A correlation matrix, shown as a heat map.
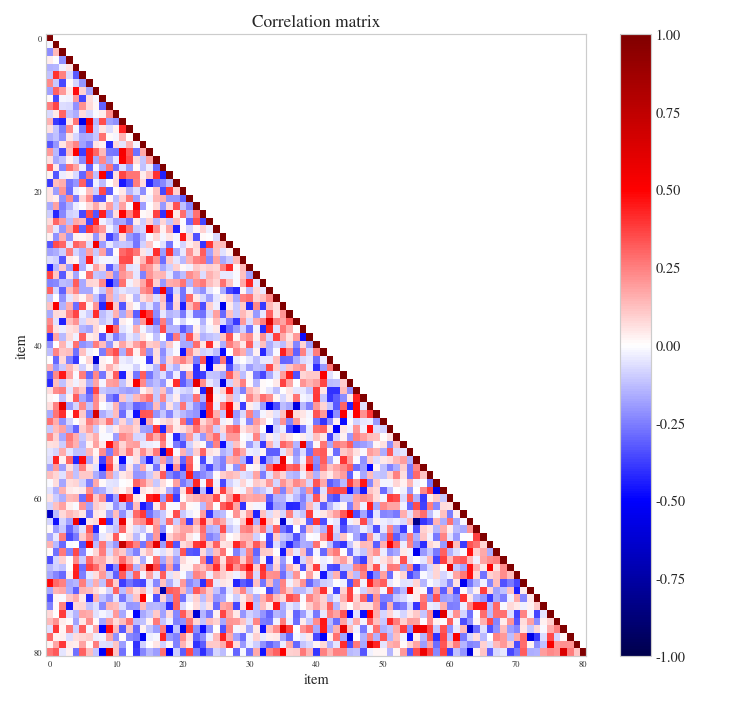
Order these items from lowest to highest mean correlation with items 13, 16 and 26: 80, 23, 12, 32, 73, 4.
80, 73, 4, 12, 32, 23
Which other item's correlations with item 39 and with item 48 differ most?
56
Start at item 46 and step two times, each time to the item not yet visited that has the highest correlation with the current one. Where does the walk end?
47
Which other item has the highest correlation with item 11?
66
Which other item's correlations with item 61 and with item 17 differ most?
33
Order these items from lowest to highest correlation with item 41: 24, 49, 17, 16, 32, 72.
32, 17, 24, 16, 49, 72
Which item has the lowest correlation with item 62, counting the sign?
0
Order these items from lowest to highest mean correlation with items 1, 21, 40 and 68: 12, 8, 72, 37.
37, 8, 72, 12
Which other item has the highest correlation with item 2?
48
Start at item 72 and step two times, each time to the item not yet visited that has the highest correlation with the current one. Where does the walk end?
18
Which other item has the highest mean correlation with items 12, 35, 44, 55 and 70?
77
